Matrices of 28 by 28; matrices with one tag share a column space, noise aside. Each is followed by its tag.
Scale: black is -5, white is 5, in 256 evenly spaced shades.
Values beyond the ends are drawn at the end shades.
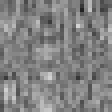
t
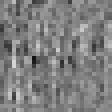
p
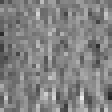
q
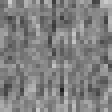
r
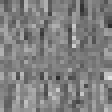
t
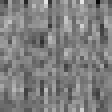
r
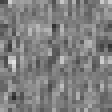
p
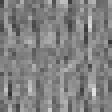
r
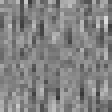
r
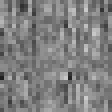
t
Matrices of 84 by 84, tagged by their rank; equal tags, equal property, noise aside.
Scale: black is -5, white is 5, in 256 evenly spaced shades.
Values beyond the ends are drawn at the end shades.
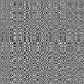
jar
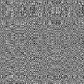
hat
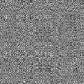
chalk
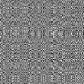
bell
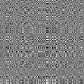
jar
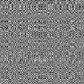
bell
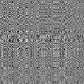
bell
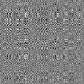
bell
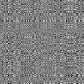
bell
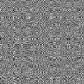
hat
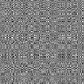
bell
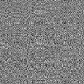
chalk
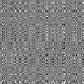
jar
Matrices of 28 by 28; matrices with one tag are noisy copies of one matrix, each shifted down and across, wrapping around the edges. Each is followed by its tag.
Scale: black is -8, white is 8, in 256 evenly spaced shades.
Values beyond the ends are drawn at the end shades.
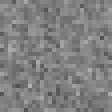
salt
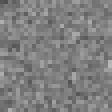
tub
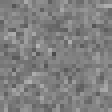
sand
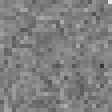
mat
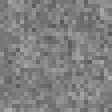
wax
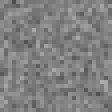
sand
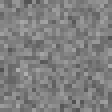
tub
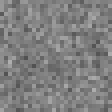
salt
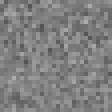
tub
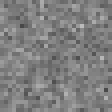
salt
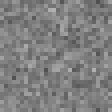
sand
